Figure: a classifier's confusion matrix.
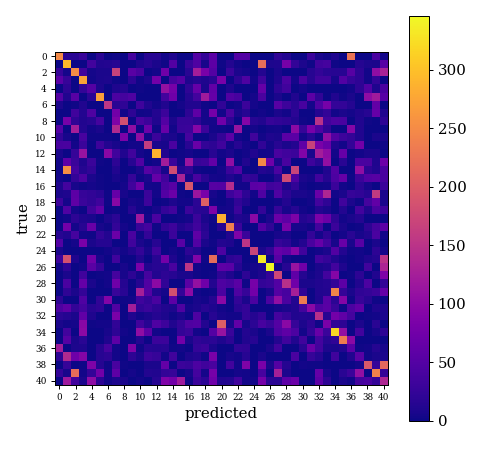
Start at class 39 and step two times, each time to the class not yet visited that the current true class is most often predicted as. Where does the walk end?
7
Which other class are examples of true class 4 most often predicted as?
13
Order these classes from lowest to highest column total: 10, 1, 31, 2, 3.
31, 10, 2, 3, 1
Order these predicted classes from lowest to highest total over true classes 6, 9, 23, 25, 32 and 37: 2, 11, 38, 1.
38, 11, 2, 1
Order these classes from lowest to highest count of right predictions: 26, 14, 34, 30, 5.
14, 30, 5, 34, 26
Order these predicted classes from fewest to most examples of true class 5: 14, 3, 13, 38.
3, 13, 14, 38
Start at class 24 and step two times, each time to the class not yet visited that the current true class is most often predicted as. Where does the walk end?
34
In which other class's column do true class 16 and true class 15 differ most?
28
